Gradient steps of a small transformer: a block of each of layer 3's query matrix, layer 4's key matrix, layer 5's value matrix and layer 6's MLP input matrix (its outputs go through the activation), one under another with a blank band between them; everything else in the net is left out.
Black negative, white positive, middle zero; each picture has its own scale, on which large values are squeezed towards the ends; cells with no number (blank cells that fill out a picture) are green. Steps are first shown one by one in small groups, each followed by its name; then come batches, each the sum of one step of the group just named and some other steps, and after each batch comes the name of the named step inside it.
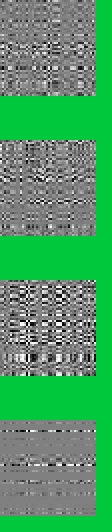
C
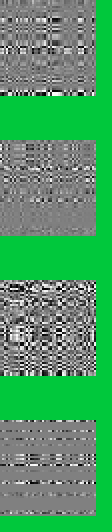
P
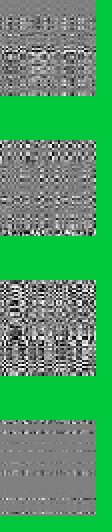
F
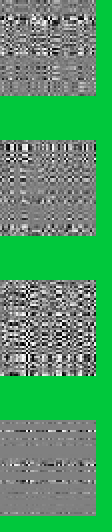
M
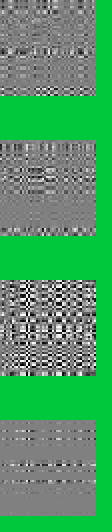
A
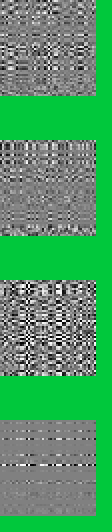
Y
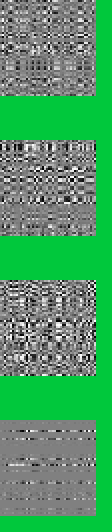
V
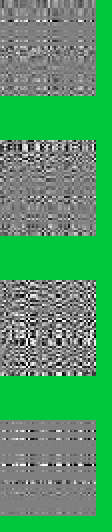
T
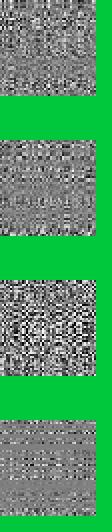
Y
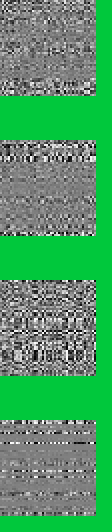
M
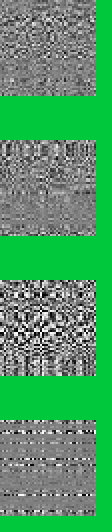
Y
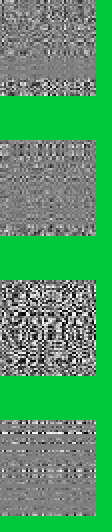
A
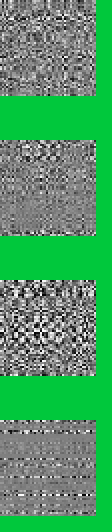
F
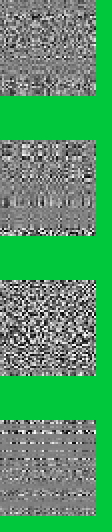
A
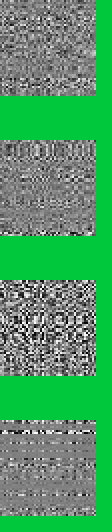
V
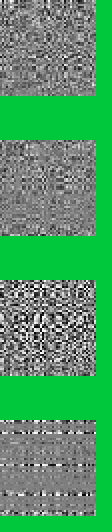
Y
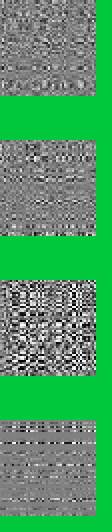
C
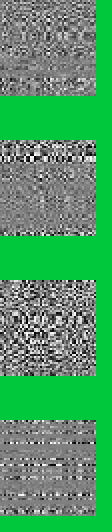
Y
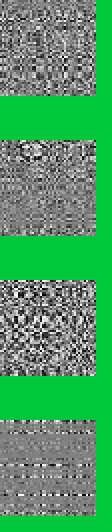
V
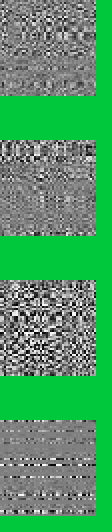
Y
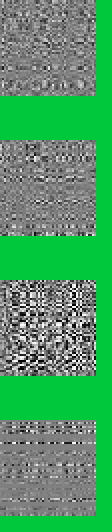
C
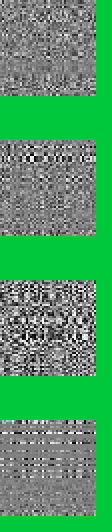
M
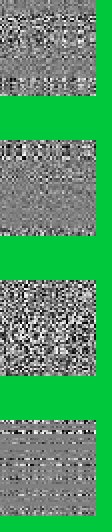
T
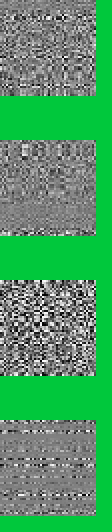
F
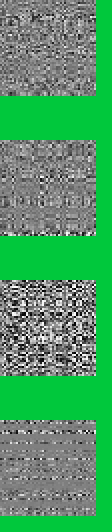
F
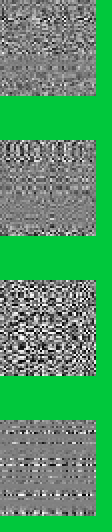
M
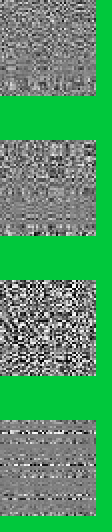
Y
